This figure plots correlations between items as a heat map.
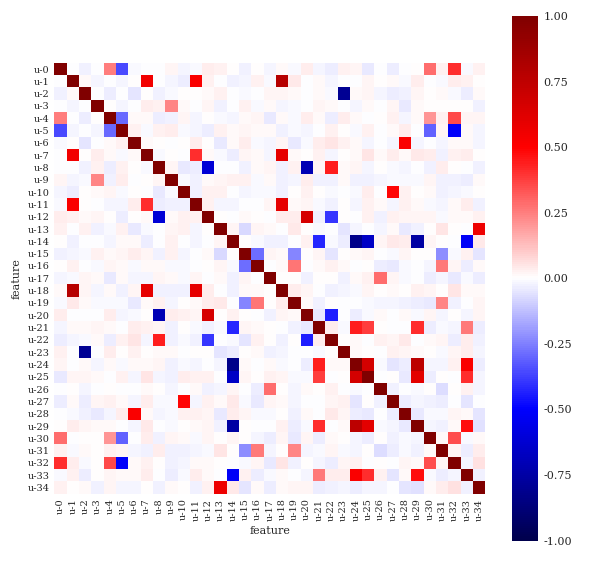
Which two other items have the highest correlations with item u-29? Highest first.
u-24, u-25
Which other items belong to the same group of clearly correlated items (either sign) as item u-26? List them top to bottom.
u-17
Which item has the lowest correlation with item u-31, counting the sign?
u-15
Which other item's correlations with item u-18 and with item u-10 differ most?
u-1
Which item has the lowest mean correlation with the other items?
u-14
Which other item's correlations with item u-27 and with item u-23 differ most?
u-2
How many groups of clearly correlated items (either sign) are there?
11
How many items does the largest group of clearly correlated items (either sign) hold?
6
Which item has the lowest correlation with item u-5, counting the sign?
u-32
